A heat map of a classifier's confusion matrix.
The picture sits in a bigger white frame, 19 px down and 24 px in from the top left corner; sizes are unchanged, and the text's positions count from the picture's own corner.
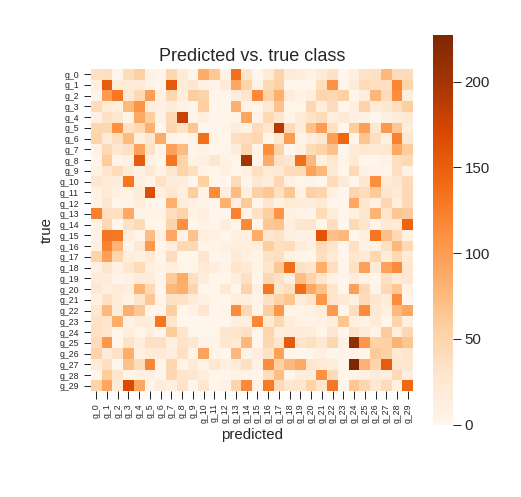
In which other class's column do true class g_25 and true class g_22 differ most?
g_24
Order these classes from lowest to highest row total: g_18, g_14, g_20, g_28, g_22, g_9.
g_28, g_9, g_14, g_18, g_22, g_20
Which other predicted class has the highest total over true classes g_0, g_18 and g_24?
g_27
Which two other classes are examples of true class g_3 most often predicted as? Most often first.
g_4, g_13
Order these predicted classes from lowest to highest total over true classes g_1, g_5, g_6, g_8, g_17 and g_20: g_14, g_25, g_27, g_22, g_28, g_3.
g_3, g_27, g_25, g_22, g_14, g_28
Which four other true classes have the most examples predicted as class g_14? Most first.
g_8, g_29, g_4, g_25
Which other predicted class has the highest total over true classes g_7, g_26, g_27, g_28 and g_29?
g_16
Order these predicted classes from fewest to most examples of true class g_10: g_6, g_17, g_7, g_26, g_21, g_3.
g_21, g_7, g_6, g_17, g_26, g_3
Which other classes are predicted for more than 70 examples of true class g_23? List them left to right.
g_2, g_6, g_15
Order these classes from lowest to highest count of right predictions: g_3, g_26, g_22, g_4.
g_26, g_3, g_4, g_22
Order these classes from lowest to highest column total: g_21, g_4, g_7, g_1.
g_4, g_21, g_7, g_1
